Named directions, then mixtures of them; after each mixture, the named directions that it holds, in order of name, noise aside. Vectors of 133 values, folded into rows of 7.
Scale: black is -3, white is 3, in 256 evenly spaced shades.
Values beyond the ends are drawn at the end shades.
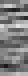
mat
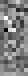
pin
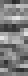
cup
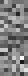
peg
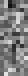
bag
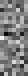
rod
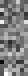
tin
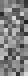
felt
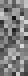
felt.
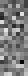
felt, peg, tin.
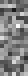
felt, mat, rod.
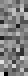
rod, tin.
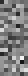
peg.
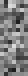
bag, peg.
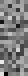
rod, tin.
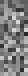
bag, felt, pin.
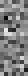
pin, rod.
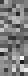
peg.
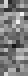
bag, mat, peg.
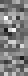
pin, rod.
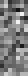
bag, felt, mat.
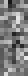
bag.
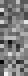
tin.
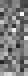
felt, pin, tin.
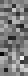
peg.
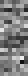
mat, peg.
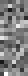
mat, rod, tin.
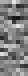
cup, peg.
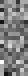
tin.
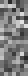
felt, mat, rod.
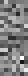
peg.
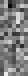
bag.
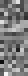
cup, rod, tin.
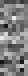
cup, felt, tin.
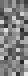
felt.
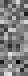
pin, tin.
